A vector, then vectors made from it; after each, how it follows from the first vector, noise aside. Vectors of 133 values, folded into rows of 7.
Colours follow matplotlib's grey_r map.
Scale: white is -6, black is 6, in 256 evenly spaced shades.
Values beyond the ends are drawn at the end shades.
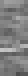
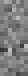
sign-scrambled.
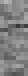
reversed, negated.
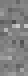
reversed, partly zeroed.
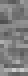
wrapped around.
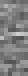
wrapped around.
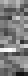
scaled up.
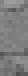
partly zeroed.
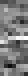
wrapped around, scaled up.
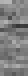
reversed, negated.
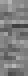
reversed, negated.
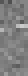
reversed, partly zeroed.
